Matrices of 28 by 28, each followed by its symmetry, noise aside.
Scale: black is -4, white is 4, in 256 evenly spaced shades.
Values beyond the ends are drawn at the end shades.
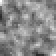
symmetric across the other diagonal.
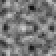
mirrored top to bottom.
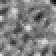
symmetric across the other diagonal.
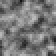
no symmetry.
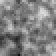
symmetric across the other diagonal.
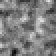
no symmetry.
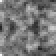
mirrored top to bottom.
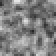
no symmetry.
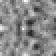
mirrored top to bottom.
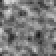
no symmetry.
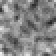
symmetric across the other diagonal.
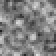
symmetric across the other diagonal.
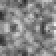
mirrored top to bottom.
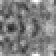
mirrored top to bottom.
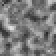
no symmetry.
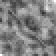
symmetric across the other diagonal.
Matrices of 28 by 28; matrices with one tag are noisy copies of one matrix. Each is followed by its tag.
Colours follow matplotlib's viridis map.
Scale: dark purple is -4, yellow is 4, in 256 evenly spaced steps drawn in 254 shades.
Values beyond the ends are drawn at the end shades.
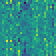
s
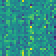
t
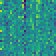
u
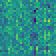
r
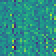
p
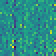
p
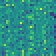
t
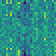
s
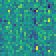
r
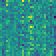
t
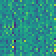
p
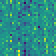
s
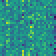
t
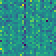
u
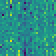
s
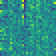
u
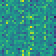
t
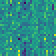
s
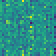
t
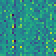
p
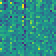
u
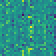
t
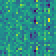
r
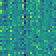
u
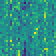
s
